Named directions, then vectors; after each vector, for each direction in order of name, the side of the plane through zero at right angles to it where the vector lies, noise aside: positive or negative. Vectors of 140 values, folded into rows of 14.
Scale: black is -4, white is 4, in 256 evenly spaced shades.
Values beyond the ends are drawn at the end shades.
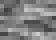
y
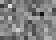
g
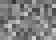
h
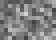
positive, positive, positive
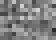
positive, negative, positive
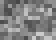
positive, positive, positive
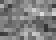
negative, negative, positive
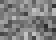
negative, negative, positive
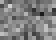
positive, positive, negative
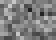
positive, negative, negative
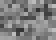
negative, positive, negative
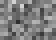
positive, negative, negative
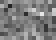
negative, negative, positive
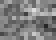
negative, negative, positive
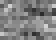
positive, positive, negative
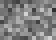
positive, positive, positive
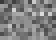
negative, positive, positive
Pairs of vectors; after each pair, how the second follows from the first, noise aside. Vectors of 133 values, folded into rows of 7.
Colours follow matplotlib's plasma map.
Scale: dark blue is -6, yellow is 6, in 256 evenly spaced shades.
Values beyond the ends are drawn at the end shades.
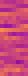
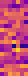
reversed, negated, scaled up.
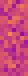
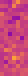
negated, partly zeroed.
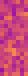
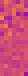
negated, partly zeroed.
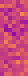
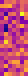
scaled up.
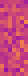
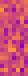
sign-scrambled.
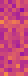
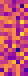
wrapped around, scaled up.
